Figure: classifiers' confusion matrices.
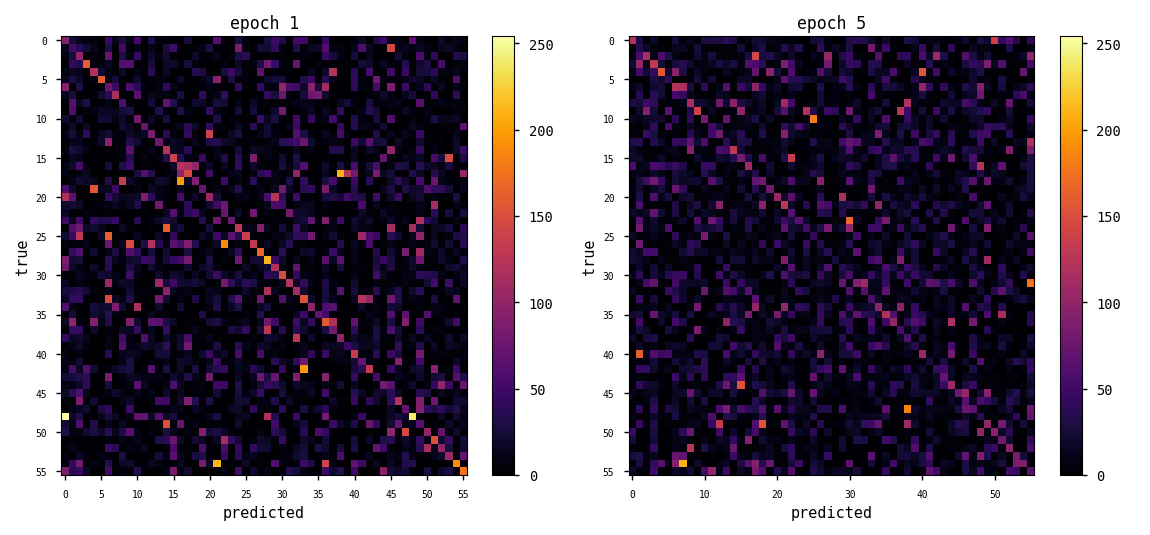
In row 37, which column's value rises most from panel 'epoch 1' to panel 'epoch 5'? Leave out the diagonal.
9
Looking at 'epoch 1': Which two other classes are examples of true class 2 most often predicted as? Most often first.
6, 49
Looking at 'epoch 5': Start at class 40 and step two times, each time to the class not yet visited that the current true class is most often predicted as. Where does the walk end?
33
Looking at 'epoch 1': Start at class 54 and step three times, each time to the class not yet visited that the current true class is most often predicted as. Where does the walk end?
22
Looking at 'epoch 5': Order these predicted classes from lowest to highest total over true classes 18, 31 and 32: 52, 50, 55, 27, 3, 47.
27, 50, 52, 47, 3, 55
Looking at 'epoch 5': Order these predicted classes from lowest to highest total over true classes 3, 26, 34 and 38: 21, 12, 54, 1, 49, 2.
54, 2, 12, 49, 1, 21
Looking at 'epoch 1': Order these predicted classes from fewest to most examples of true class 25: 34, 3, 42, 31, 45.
3, 31, 45, 42, 34
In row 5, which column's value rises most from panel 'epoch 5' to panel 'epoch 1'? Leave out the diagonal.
43
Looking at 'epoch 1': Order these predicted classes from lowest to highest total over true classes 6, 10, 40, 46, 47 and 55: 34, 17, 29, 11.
11, 29, 17, 34
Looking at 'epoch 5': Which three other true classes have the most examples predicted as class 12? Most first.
49, 21, 8
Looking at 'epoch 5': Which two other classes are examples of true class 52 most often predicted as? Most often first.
8, 14
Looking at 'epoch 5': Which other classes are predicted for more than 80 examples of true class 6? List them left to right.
7, 17, 40, 48
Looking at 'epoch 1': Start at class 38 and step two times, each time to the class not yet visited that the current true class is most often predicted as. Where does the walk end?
28
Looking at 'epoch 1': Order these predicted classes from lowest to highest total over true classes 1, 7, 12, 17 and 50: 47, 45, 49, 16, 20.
49, 16, 47, 20, 45
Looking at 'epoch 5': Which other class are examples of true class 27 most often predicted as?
31
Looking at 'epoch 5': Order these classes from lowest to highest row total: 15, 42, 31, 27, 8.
27, 42, 15, 8, 31
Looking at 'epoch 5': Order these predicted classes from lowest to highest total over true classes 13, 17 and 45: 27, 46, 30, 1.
27, 1, 30, 46
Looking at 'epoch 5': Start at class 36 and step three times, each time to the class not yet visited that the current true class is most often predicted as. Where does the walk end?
22
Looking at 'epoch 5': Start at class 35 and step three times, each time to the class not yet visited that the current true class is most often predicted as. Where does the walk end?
48
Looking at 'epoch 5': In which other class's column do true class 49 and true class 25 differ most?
18
